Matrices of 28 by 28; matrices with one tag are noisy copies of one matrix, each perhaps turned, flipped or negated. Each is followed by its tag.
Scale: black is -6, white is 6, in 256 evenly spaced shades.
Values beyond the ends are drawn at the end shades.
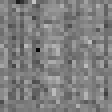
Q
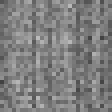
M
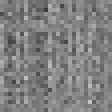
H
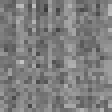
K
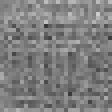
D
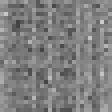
M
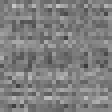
Q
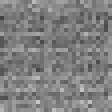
M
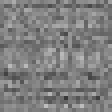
Q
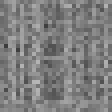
Q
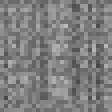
Q
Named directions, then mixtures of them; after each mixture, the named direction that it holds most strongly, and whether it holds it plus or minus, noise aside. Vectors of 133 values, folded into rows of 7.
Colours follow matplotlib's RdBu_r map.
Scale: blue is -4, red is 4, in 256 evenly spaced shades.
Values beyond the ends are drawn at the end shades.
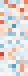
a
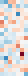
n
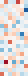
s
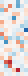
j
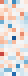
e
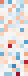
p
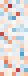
j, plus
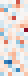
j, minus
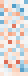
a, minus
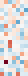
s, plus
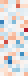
j, minus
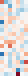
p, plus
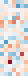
n, plus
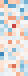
a, minus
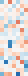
p, minus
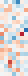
j, plus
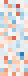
n, minus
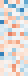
a, minus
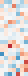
p, plus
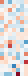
p, plus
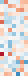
a, plus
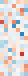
s, plus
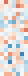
n, minus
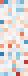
p, plus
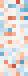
a, minus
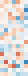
s, plus
